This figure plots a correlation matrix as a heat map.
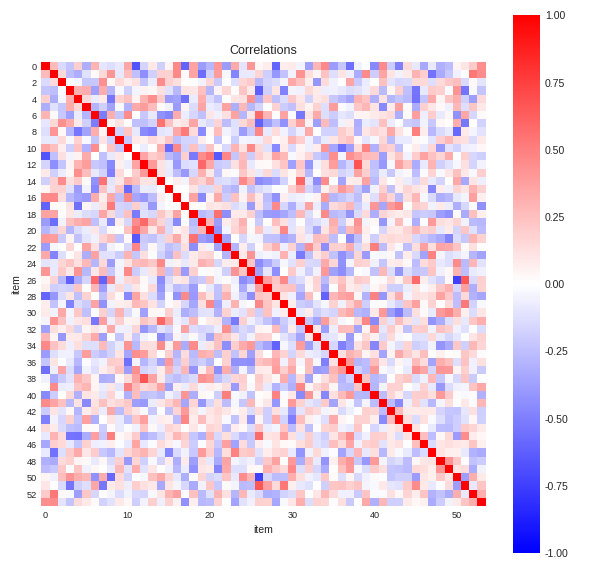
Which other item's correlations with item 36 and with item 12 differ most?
38
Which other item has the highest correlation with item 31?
14
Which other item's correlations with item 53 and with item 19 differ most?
1
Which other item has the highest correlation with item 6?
26
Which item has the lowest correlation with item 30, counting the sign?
43
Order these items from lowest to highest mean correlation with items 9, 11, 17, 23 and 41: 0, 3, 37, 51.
0, 3, 51, 37
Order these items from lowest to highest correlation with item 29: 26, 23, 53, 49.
53, 49, 23, 26
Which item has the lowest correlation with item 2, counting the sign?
33
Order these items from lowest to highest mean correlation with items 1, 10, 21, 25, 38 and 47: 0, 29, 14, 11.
11, 29, 14, 0
